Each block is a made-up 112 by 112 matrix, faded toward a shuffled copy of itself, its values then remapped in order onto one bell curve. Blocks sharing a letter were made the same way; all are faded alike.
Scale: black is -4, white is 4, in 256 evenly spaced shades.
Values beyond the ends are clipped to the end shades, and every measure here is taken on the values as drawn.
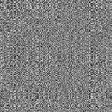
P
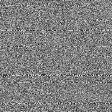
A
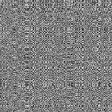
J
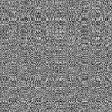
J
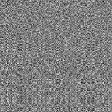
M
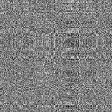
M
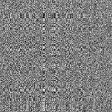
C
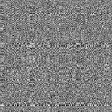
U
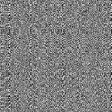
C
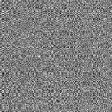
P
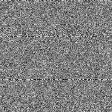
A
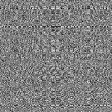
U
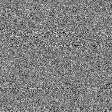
A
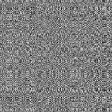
P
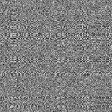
U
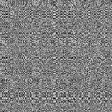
J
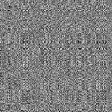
P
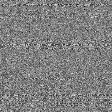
A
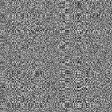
J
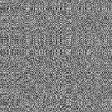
J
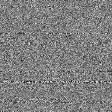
A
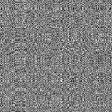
P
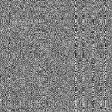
C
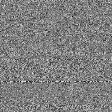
A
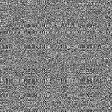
M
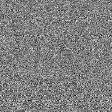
A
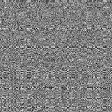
U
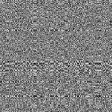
U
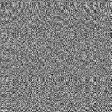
P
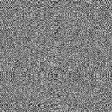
M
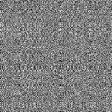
M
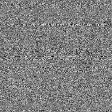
A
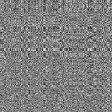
J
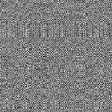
J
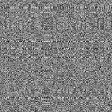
U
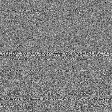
A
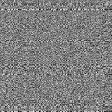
U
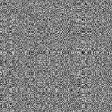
P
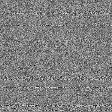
A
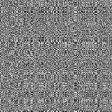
J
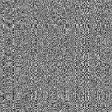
C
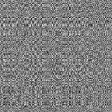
J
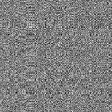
M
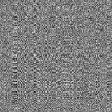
P
